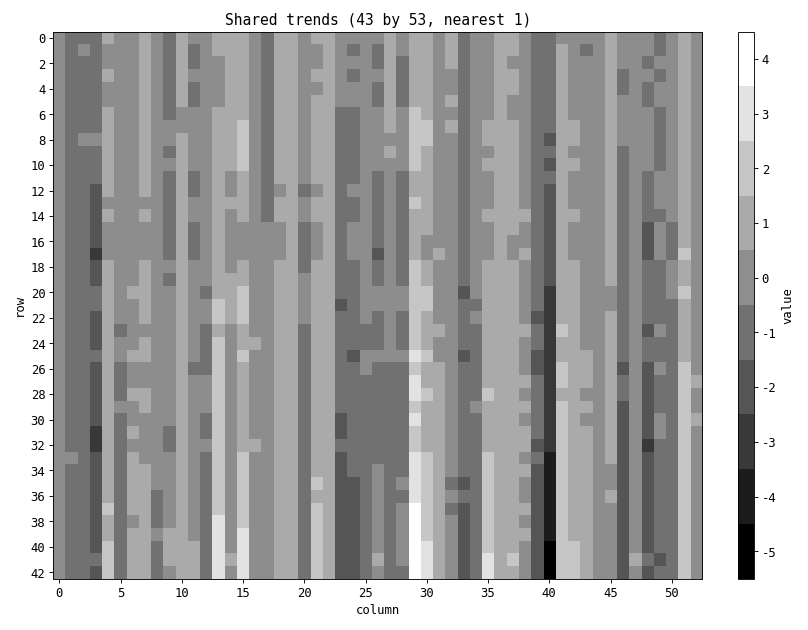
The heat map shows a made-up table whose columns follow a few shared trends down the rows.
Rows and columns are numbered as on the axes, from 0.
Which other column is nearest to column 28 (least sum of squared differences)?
26
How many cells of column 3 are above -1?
1
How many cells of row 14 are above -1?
38
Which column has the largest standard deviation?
40
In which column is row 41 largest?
29
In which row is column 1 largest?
33
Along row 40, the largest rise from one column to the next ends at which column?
41
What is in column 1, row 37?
-1
